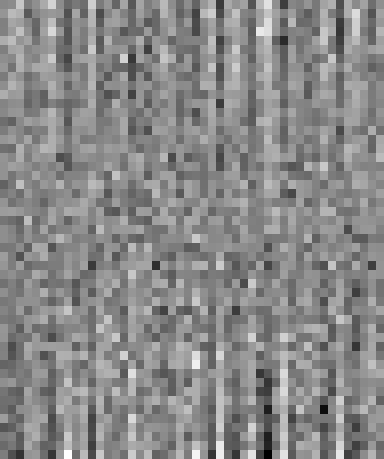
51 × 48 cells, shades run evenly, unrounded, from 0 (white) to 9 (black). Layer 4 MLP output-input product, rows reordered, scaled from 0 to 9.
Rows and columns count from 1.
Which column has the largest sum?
2
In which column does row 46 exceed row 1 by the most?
34
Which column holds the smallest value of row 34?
25
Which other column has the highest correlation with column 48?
45
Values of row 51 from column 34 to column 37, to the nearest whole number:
9 4 1 6
